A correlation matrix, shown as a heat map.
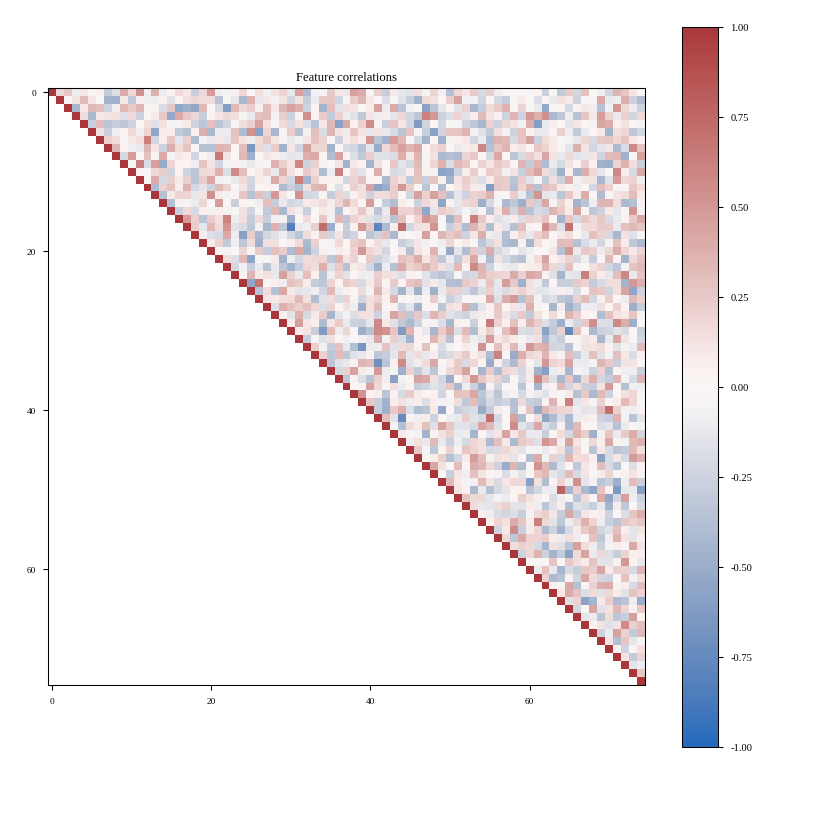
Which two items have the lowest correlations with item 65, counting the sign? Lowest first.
30, 58
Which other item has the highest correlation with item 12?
6
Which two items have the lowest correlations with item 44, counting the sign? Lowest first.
41, 30
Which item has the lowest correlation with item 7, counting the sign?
25
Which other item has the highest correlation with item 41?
55
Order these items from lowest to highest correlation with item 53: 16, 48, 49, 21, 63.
49, 63, 48, 21, 16
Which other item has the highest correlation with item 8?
21
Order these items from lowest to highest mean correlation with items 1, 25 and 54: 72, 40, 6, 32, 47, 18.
40, 6, 32, 47, 18, 72
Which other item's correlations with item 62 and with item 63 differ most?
3
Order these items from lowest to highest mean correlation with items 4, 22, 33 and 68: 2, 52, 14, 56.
2, 52, 14, 56
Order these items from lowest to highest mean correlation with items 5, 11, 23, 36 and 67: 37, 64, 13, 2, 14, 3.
64, 37, 14, 3, 13, 2
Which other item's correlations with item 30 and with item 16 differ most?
17
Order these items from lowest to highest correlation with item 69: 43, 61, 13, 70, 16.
13, 61, 43, 70, 16
